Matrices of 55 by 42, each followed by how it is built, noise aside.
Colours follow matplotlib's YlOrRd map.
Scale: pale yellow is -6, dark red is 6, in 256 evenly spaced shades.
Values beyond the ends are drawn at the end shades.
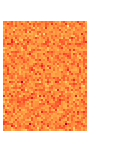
repeating columns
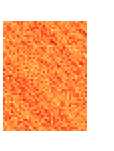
Toeplitz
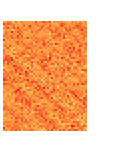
Toeplitz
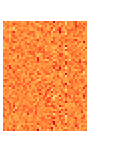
uneven columns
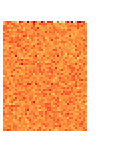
uneven rows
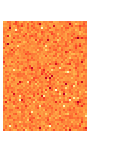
sparse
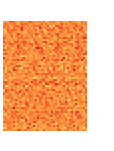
repeating columns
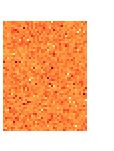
sparse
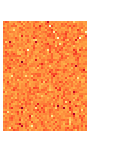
sparse
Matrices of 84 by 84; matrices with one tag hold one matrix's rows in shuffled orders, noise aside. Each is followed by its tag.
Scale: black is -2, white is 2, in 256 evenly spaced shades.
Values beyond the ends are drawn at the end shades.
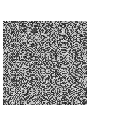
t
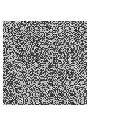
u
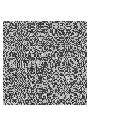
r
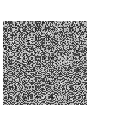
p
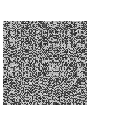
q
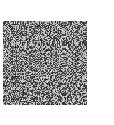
t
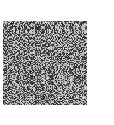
p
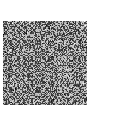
p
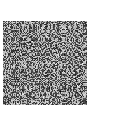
t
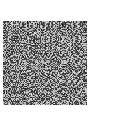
t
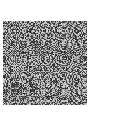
t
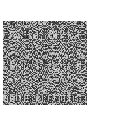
q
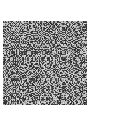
t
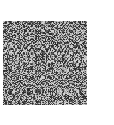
p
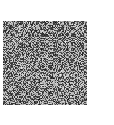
u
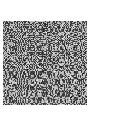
r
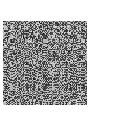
q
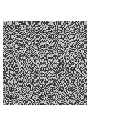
u
